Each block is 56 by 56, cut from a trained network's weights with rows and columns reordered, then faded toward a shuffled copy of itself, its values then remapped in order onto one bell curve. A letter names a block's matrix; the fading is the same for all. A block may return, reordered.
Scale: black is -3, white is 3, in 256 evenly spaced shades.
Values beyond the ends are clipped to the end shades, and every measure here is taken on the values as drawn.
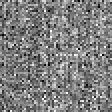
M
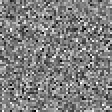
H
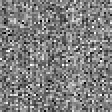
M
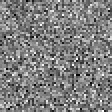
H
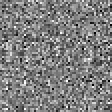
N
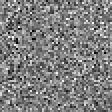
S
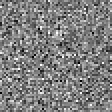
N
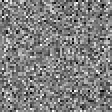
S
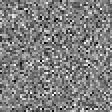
S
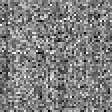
M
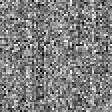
M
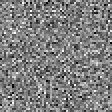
S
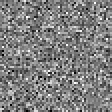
N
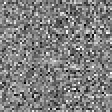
S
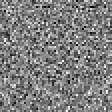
S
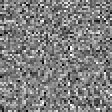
S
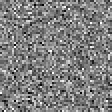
S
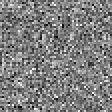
S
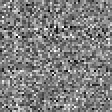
H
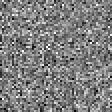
S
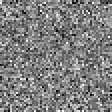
H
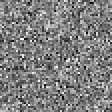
H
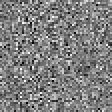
S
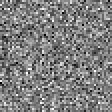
N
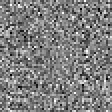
S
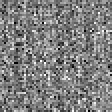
M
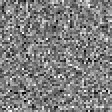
H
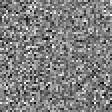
N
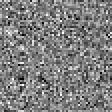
S
